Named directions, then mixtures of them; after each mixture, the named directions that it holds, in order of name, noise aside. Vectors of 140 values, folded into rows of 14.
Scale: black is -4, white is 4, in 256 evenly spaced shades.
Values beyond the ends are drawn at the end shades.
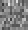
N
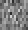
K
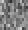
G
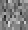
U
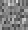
N.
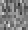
G, U.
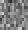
G.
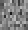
K, N, U.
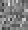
N.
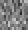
G, K, U.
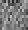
K, N.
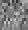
K, N, U.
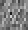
K, N.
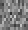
K, N.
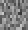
G, K, N.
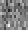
G, K, U.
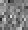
G, K, U.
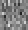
G, N, U.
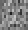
K, N, U.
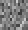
G, K, N.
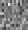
G, N.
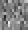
U.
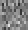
G, N, U.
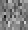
U.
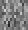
G, N, U.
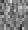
G.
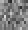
G, K, U.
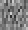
K.
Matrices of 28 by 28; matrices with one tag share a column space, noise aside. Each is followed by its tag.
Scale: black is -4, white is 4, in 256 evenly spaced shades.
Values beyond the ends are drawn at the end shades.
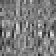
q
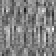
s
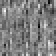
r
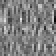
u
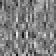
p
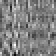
p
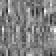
s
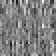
r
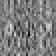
q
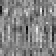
s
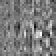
q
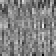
r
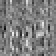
q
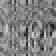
q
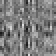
q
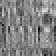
s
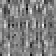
r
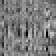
q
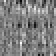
r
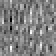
u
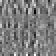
r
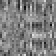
p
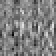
q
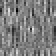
s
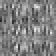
u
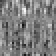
r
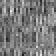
s
